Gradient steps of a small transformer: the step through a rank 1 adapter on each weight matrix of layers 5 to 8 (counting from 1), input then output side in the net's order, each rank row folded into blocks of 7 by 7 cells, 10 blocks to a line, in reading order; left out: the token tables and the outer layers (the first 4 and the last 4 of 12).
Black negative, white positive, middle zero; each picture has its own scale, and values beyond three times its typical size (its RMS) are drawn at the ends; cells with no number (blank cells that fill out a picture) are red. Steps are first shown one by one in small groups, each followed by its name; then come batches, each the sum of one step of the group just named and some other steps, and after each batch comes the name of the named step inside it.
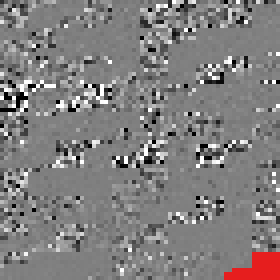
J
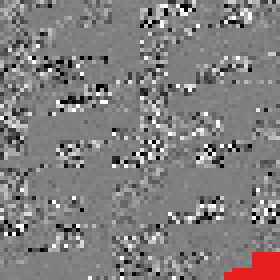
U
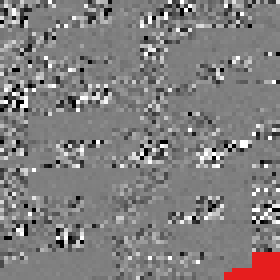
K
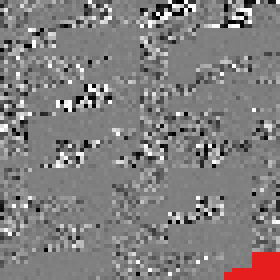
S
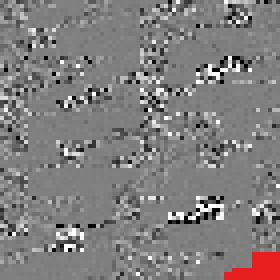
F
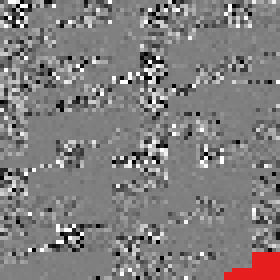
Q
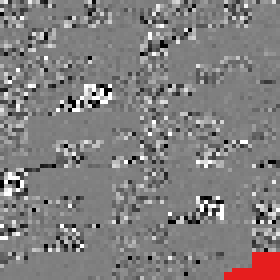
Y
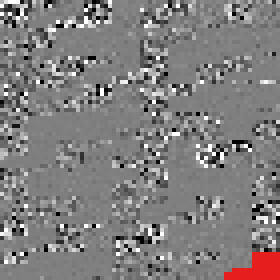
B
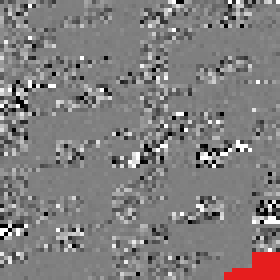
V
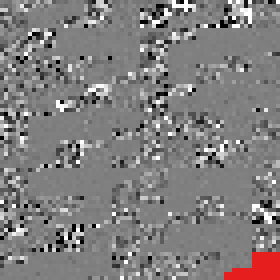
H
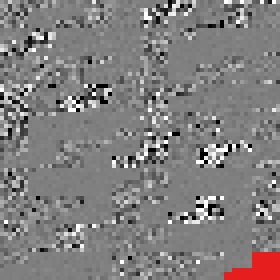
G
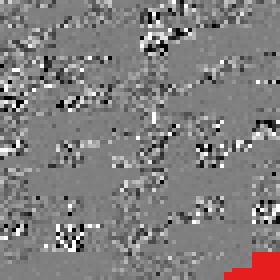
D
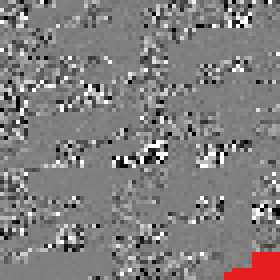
J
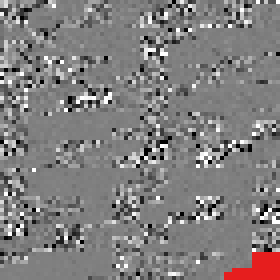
K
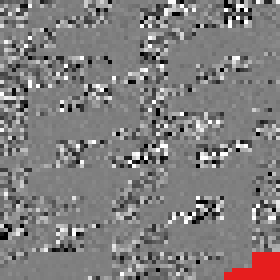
V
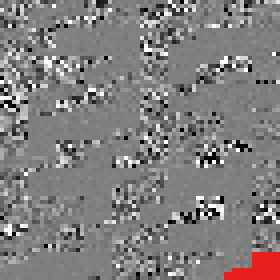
S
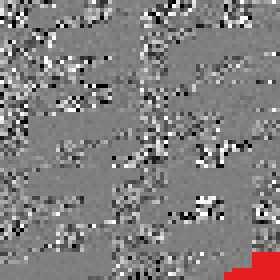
G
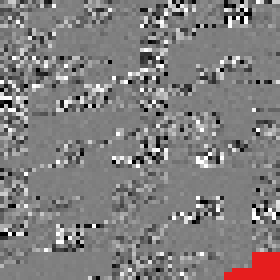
Q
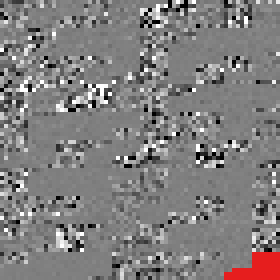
J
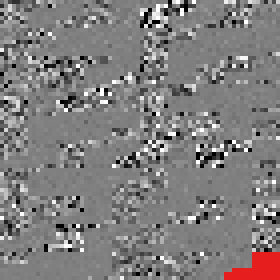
U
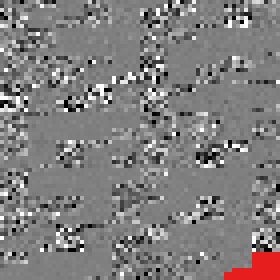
Q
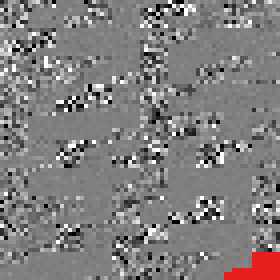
Q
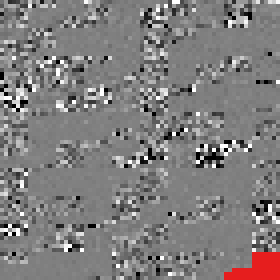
V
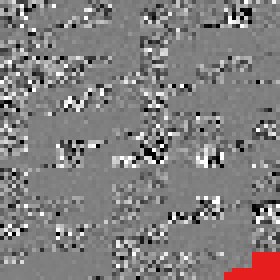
B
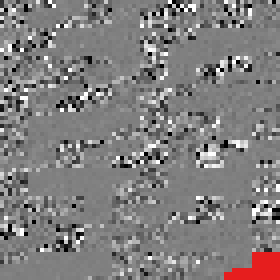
K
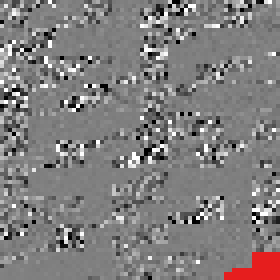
K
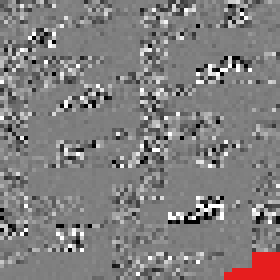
F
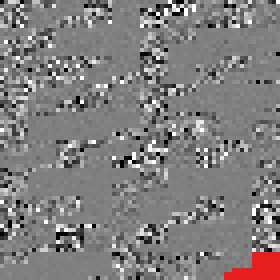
Q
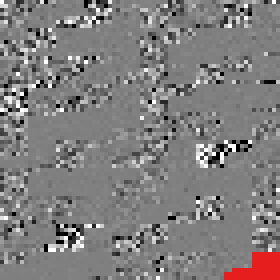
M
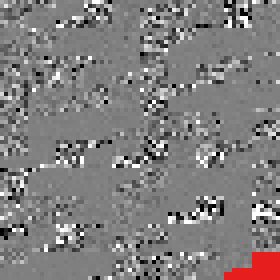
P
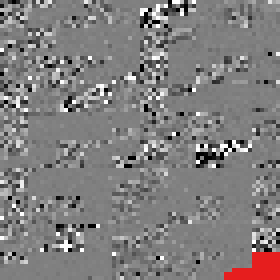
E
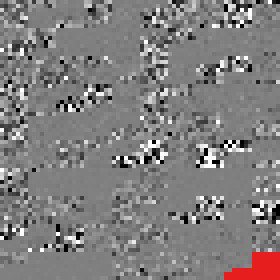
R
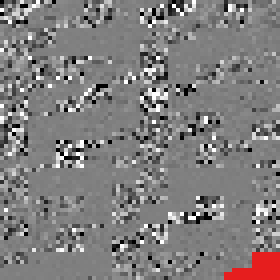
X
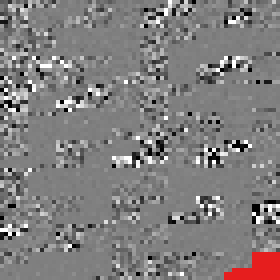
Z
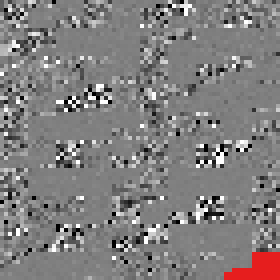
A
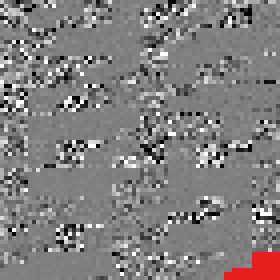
M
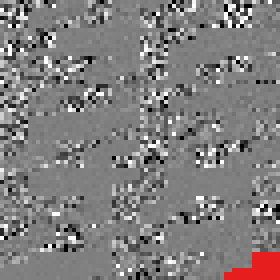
R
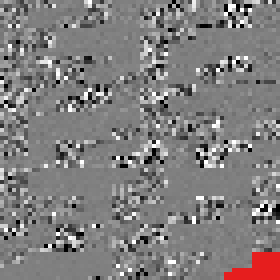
R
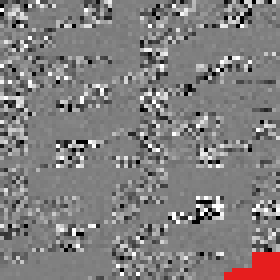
X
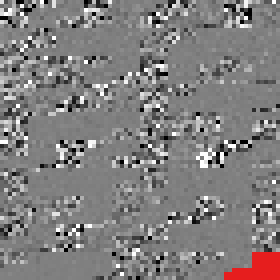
M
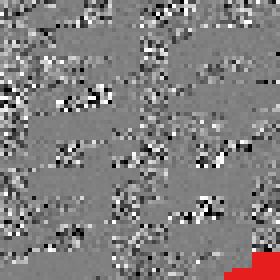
A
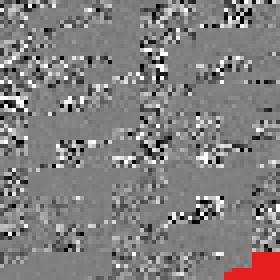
Z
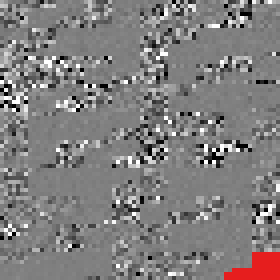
Z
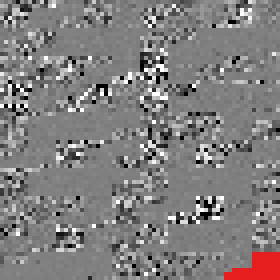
X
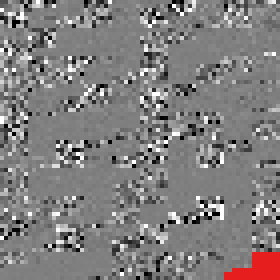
X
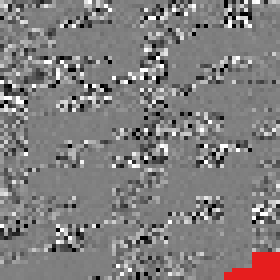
P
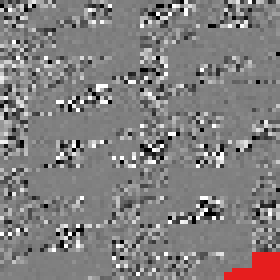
A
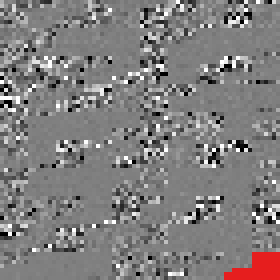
Z
